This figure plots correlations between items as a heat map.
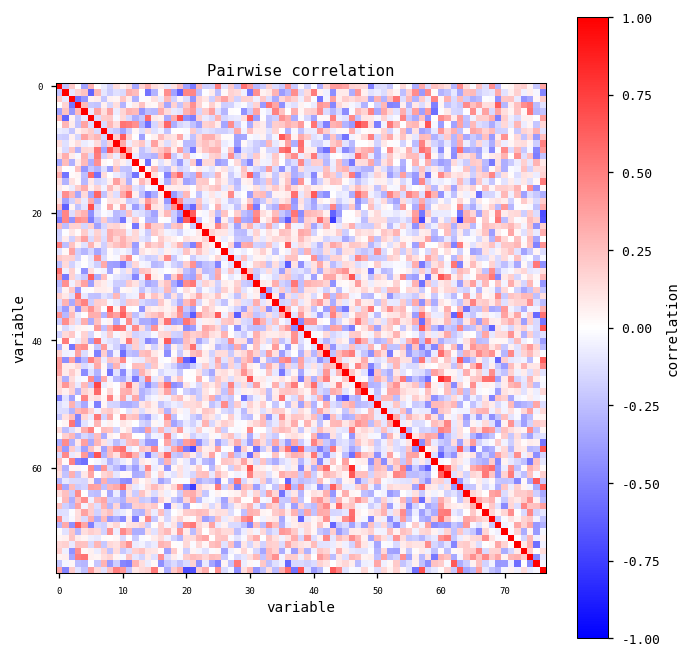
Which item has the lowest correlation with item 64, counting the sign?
35
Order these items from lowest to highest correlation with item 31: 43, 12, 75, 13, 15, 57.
57, 43, 15, 13, 75, 12
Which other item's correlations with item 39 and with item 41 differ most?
2
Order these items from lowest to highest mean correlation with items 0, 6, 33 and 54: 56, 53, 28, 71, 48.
28, 56, 53, 71, 48
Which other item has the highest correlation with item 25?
36
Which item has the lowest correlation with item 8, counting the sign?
45
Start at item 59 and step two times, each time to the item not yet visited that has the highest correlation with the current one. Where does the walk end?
53
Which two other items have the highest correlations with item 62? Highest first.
75, 28
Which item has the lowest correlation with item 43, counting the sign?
21
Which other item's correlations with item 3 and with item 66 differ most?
69
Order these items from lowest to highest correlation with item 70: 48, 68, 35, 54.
68, 48, 54, 35
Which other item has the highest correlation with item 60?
46
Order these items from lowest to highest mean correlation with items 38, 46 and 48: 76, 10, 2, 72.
72, 2, 10, 76
